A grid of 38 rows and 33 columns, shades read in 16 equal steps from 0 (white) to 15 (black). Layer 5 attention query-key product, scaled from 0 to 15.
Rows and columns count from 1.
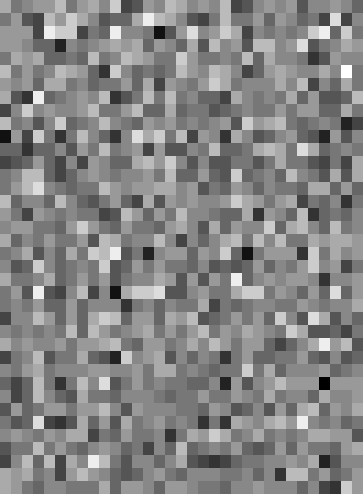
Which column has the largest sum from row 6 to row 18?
30
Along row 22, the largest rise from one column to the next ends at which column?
23
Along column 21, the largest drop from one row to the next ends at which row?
34
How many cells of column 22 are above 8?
9
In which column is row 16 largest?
32
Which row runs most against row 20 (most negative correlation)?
28
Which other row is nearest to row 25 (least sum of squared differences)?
15
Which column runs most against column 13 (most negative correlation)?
1
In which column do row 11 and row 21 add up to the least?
4
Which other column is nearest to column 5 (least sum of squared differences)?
7
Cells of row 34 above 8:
4
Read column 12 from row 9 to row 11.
6 8 7
